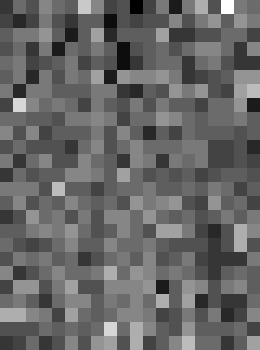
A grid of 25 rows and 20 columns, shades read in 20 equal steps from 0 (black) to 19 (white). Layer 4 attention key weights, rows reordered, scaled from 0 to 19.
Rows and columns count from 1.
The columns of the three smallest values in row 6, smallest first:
9, 3, 15
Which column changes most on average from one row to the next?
2
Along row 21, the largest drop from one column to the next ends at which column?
13
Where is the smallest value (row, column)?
1, 11
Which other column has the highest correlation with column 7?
18
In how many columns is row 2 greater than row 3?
7
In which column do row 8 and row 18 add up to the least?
20
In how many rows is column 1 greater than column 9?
8
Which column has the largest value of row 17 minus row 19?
19
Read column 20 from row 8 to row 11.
2 7 7 3
